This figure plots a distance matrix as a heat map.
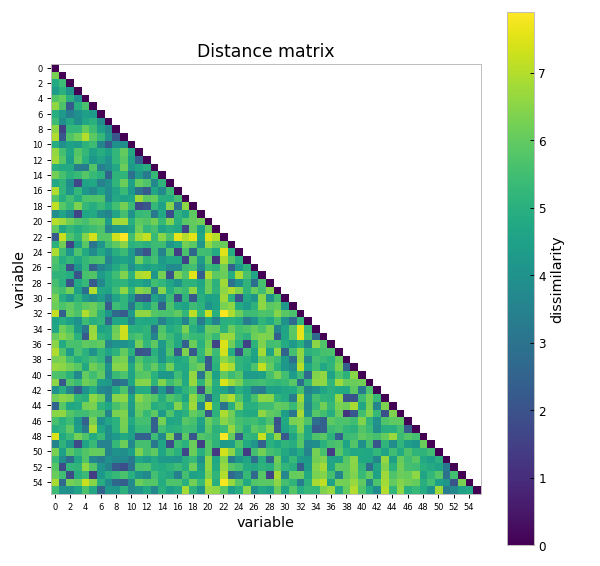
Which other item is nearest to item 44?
0
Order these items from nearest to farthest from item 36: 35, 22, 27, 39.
39, 35, 27, 22
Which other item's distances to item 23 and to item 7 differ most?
31
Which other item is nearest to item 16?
24
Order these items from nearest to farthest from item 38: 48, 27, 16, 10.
10, 16, 48, 27
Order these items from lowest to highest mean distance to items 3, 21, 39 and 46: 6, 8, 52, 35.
35, 6, 8, 52
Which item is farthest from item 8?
22
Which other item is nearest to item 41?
1
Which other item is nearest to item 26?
2
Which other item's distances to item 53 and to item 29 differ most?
5
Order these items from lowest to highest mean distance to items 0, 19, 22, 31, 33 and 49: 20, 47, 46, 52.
47, 52, 46, 20
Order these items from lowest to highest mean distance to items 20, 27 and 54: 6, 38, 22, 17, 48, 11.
38, 6, 17, 48, 11, 22
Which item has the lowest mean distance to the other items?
7
